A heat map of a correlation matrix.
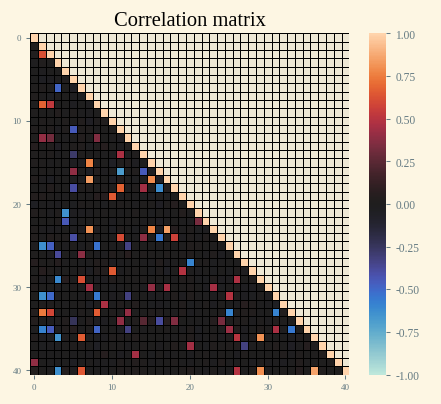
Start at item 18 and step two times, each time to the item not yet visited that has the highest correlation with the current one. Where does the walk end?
24
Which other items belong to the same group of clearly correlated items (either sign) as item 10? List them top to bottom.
19, 28
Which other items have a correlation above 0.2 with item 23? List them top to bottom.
7, 15, 17, 30
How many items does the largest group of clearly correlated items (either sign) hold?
8
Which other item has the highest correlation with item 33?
1
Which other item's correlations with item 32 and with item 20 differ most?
27
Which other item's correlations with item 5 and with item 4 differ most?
21
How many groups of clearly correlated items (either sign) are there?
10
